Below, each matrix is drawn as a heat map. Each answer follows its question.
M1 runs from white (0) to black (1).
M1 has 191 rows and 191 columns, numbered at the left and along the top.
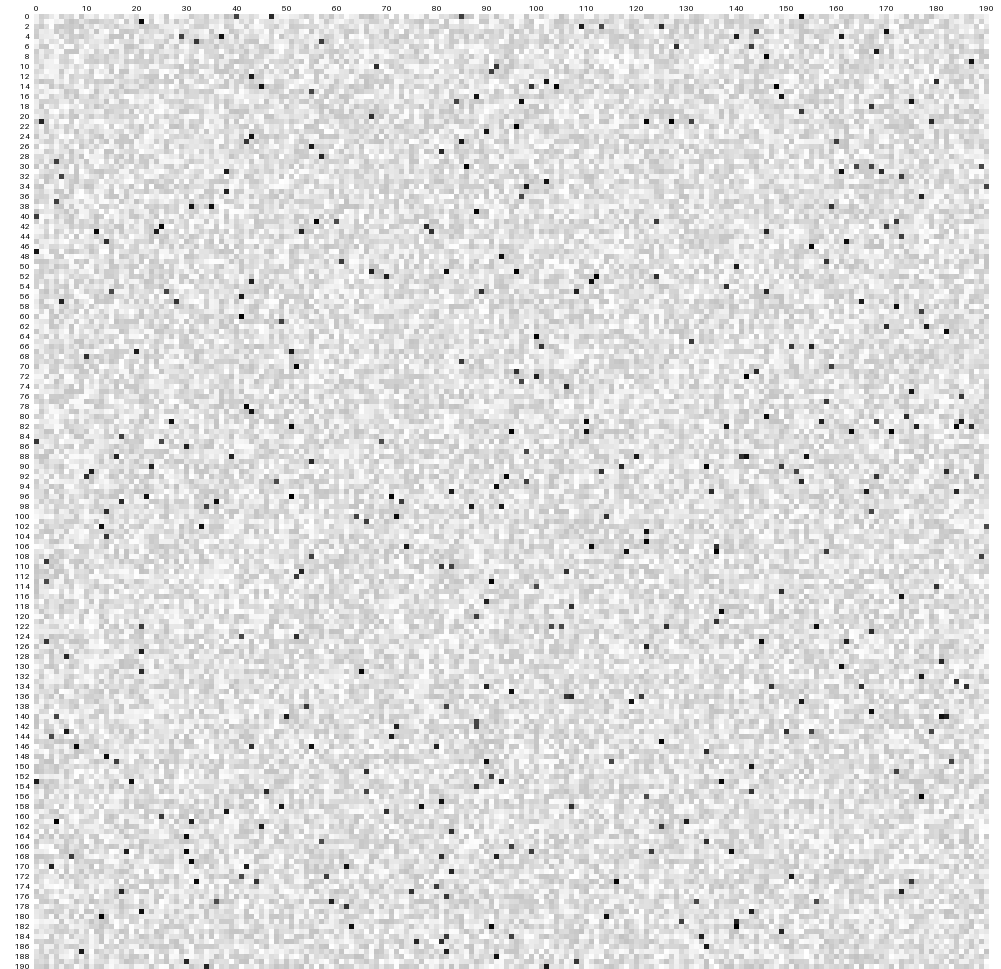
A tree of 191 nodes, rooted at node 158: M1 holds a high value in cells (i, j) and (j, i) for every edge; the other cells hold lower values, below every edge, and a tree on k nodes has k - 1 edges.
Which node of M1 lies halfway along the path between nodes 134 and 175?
5
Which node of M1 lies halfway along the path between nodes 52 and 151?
41
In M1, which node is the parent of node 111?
106
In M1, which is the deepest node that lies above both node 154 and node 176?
88
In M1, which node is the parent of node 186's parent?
165
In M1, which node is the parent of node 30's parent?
108
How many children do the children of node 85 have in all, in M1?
2
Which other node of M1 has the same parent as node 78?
170
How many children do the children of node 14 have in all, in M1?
1
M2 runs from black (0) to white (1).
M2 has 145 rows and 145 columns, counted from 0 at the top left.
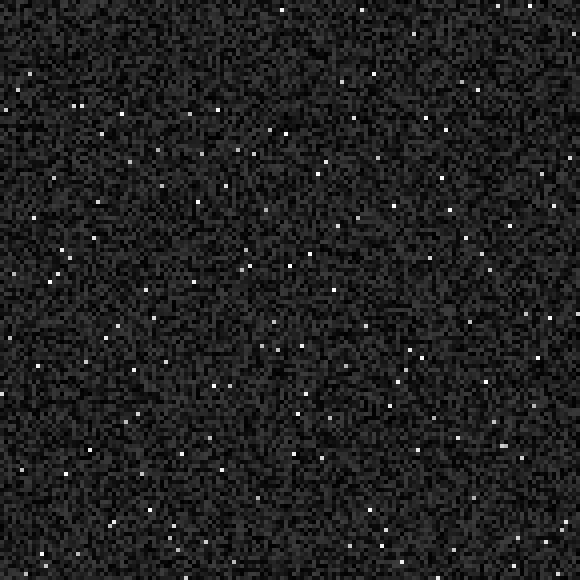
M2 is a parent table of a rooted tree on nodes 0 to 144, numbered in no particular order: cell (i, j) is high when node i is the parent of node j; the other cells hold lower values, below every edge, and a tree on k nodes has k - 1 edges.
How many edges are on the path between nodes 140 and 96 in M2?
2
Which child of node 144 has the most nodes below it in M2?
46
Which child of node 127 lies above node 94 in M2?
37
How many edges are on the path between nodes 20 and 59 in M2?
6
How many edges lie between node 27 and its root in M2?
2
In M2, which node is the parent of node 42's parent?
89
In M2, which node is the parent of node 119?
22
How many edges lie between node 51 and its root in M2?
4
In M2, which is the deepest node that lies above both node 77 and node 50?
38
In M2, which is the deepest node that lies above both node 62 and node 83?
66
